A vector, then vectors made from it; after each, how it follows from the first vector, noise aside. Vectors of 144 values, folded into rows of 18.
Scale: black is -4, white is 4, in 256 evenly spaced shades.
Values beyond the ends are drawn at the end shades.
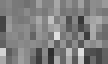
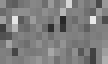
wrapped around, partly zeroed.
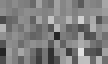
sign-scrambled.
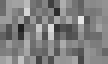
wrapped around.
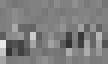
wrapped around, partly zeroed.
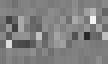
wrapped around, partly zeroed.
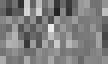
reversed.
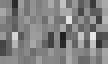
wrapped around.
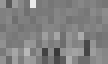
wrapped around, partly zeroed.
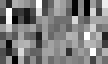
wrapped around, scaled up.
